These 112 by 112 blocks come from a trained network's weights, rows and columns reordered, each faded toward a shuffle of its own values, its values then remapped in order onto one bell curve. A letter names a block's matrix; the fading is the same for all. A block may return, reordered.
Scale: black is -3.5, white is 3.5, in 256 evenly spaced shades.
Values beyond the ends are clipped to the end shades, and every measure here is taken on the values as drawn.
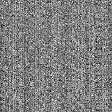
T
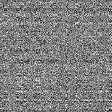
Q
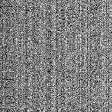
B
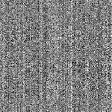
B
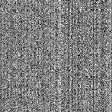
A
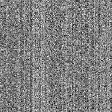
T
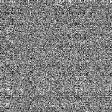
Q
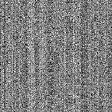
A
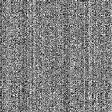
A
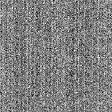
T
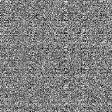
Q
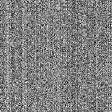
T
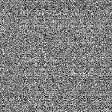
Q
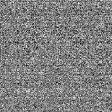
Q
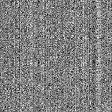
A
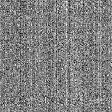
B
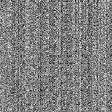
B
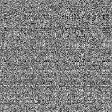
Q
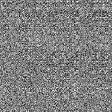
Q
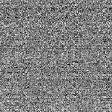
Q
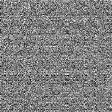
Q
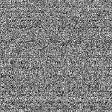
Q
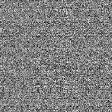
Q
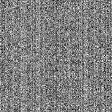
T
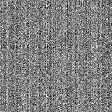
B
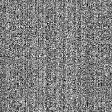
T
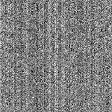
B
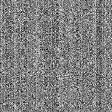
T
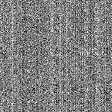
A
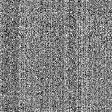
T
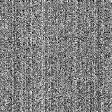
A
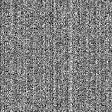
B
